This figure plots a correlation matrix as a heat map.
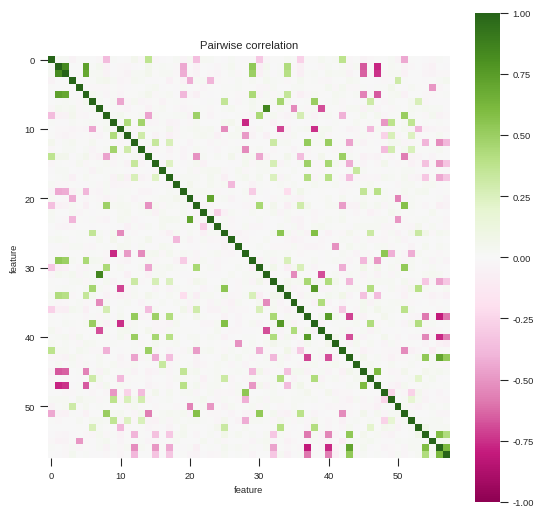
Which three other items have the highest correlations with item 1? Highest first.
2, 5, 29
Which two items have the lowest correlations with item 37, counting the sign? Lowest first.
56, 43
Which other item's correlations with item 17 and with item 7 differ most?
31
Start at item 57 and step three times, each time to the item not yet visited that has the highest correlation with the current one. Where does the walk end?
54
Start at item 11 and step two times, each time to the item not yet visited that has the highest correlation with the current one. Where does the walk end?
13
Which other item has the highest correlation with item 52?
9
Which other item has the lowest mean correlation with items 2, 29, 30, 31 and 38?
47
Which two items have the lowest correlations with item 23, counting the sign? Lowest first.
50, 3
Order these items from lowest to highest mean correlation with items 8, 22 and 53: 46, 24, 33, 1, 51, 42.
42, 24, 1, 46, 33, 51
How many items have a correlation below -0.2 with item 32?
4
